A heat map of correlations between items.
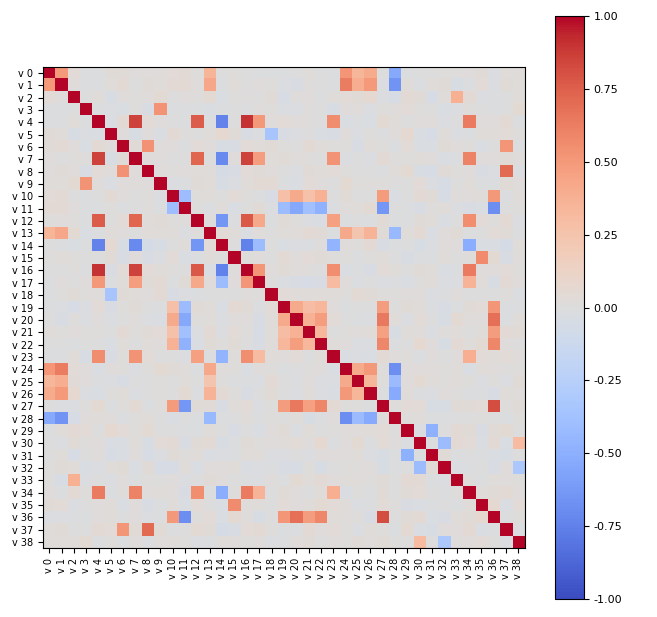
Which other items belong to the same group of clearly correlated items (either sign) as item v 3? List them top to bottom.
v 9
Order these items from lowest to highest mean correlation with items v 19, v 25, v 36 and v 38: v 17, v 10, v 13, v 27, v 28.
v 28, v 17, v 13, v 10, v 27
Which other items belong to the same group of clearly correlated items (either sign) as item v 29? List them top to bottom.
v 31
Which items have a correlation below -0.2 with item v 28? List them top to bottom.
v 0, v 1, v 13, v 24, v 25, v 26
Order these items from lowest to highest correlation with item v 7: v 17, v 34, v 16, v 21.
v 21, v 17, v 34, v 16
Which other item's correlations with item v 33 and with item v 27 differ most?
v 36
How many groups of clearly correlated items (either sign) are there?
10
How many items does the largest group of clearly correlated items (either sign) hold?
8
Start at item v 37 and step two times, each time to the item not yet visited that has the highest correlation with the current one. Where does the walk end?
v 6
